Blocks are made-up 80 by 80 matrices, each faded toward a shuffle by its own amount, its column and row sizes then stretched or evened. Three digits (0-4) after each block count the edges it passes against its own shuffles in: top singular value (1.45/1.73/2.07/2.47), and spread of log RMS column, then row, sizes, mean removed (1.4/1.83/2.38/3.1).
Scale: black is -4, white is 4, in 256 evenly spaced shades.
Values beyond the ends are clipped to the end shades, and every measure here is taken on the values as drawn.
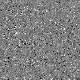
0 1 1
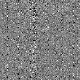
1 3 1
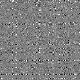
3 2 3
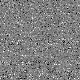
0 0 2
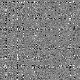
2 3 3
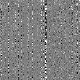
3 4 0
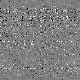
2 0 4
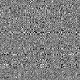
3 1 3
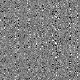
2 3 0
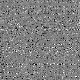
2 0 3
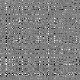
4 3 4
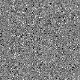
1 2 1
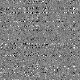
2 2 3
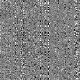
3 4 0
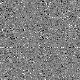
1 1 2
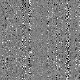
2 4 1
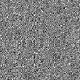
3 2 0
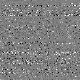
0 1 4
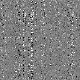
2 3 1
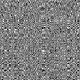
4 2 2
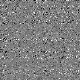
0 2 3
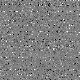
0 0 3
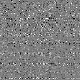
3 1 3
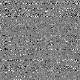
2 1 4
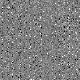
1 3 0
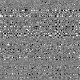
3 0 4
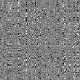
4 3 1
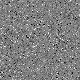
0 0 0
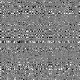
4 1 4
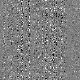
1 4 1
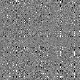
3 3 2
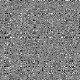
3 2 3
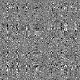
3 3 2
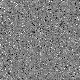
0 0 0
